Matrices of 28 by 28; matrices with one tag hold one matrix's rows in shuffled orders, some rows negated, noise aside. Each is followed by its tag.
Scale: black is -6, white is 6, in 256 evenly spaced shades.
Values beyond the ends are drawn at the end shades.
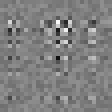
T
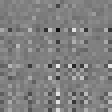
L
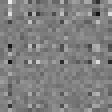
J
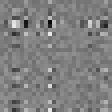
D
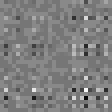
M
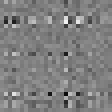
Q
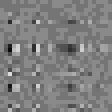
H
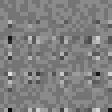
J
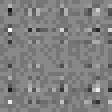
J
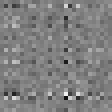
Q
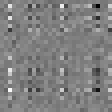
J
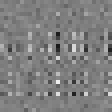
L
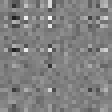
D
